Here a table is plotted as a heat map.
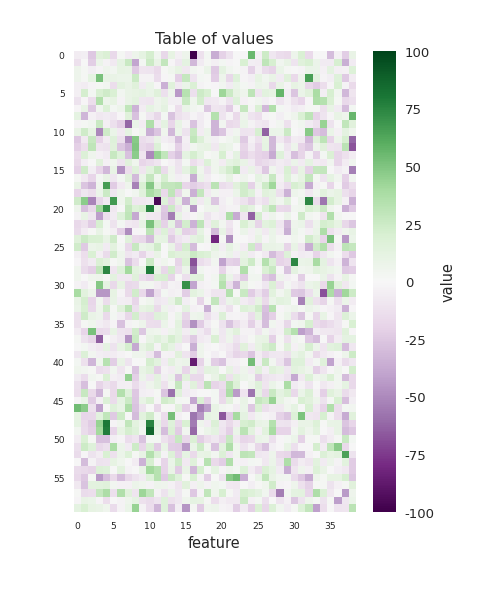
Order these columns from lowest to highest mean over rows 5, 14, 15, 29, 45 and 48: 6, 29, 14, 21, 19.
14, 6, 29, 19, 21
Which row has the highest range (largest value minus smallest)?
19
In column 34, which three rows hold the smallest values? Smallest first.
31, 19, 10
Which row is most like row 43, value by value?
53
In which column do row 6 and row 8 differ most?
38
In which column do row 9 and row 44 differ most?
7
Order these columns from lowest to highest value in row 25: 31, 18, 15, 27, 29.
29, 31, 18, 27, 15
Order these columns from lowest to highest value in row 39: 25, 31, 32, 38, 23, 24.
24, 23, 25, 32, 31, 38
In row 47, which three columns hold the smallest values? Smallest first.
20, 16, 17
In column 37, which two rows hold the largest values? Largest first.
52, 31
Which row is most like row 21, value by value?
44
